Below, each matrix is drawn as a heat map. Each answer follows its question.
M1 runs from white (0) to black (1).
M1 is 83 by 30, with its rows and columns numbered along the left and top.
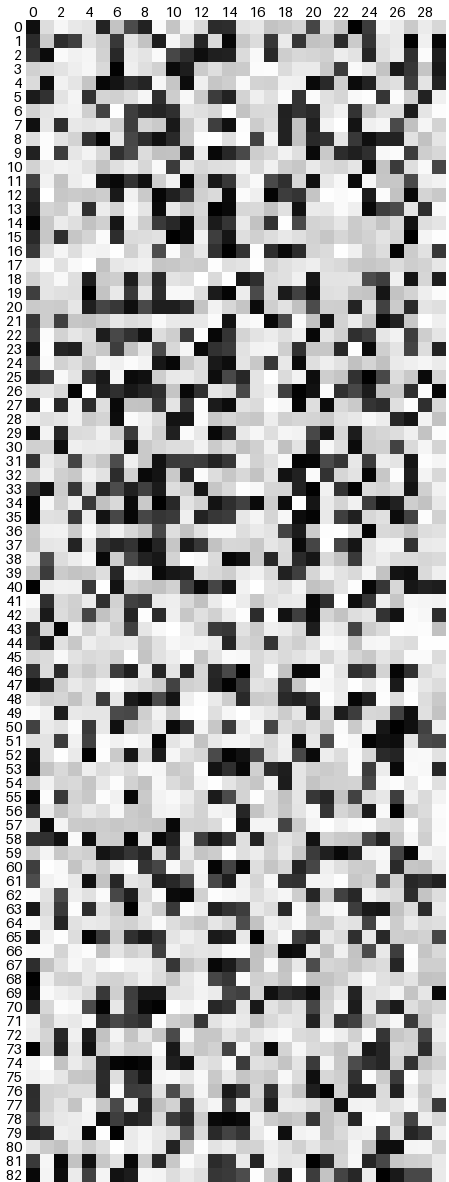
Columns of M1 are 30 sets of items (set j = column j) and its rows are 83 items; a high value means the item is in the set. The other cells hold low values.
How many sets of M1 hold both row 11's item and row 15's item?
6
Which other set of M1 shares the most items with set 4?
25
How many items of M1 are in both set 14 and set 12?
7
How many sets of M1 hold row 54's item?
2
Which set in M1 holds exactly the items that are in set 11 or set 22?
6
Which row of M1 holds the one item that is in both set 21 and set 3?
31
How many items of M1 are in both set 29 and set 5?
4
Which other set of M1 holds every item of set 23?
7
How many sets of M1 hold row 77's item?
8
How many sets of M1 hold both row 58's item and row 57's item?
2
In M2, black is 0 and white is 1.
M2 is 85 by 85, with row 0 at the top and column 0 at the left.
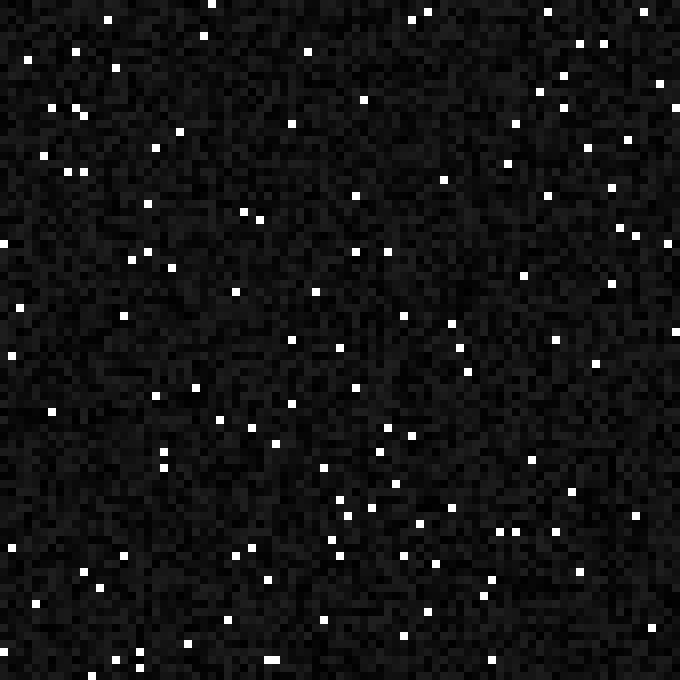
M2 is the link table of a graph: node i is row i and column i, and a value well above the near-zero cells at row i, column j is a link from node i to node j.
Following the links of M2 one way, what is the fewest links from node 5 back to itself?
6
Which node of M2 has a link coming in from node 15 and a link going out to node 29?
node 36
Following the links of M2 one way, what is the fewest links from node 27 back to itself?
8
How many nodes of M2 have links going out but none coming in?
2
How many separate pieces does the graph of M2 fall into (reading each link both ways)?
8
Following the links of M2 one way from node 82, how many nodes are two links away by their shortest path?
4
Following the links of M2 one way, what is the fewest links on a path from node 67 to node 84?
2
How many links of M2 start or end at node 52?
2
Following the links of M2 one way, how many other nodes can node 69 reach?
12
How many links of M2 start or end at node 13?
5
